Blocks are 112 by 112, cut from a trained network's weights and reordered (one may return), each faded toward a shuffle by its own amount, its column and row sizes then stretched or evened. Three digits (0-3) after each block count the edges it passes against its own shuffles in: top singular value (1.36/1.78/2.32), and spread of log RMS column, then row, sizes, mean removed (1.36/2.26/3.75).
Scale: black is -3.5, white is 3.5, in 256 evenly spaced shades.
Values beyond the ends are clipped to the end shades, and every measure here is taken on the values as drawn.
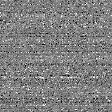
2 1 2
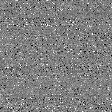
0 0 2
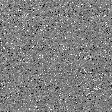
0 0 1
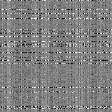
3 0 3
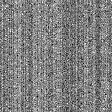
3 0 0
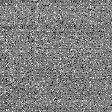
1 1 0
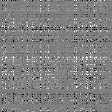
3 2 3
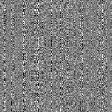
3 3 0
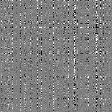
3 3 2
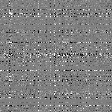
1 2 3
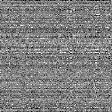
3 1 2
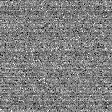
2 0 0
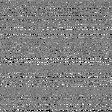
1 0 3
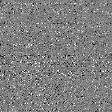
0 1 2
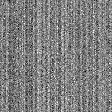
3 1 0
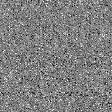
1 0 1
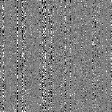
2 3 0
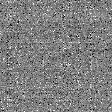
1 1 0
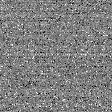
1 0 1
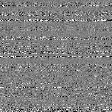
1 1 3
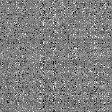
1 2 1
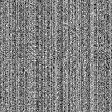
3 0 0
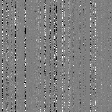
2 3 0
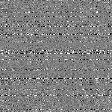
2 1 3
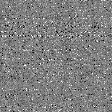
0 1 2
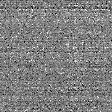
2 1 1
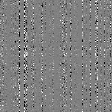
2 3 1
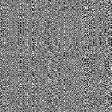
3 3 0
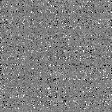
0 2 2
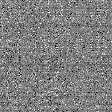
1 1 0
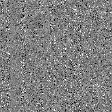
1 2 0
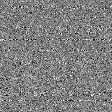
1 0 2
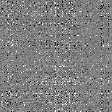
1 2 2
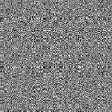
3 2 2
